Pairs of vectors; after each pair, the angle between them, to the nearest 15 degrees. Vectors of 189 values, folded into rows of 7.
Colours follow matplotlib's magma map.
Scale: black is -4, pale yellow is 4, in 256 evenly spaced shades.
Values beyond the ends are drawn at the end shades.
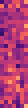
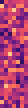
60 degrees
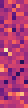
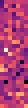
30 degrees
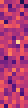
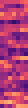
105 degrees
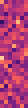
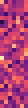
15 degrees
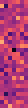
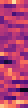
75 degrees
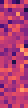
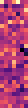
150 degrees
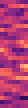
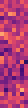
105 degrees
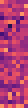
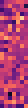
150 degrees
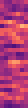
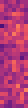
45 degrees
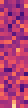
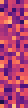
60 degrees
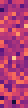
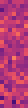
15 degrees
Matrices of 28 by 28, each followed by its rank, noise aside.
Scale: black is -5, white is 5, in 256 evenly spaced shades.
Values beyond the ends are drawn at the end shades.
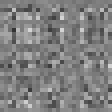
two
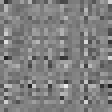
two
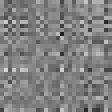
two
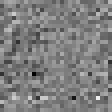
four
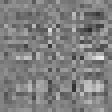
three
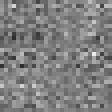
four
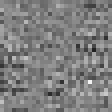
five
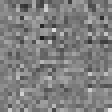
five
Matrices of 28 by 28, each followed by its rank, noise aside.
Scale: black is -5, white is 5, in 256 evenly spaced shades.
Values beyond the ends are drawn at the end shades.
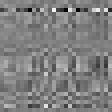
two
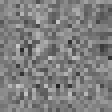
six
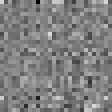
four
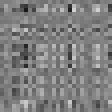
two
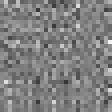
four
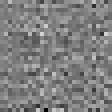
four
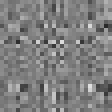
three
